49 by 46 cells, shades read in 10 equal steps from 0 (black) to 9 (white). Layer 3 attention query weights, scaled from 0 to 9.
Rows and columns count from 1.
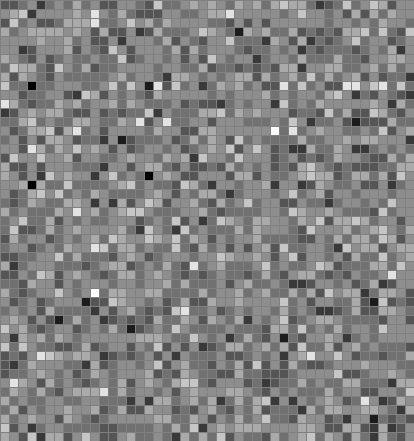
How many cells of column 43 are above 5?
18
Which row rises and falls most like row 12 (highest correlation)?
10
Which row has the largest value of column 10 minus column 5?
49
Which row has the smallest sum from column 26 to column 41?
6
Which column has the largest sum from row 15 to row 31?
43
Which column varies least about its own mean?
8
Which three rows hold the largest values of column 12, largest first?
44, 28, 4
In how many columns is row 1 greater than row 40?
22
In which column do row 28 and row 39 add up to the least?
38
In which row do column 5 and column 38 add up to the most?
40
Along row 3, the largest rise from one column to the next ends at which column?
2
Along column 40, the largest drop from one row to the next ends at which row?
11
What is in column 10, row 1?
4
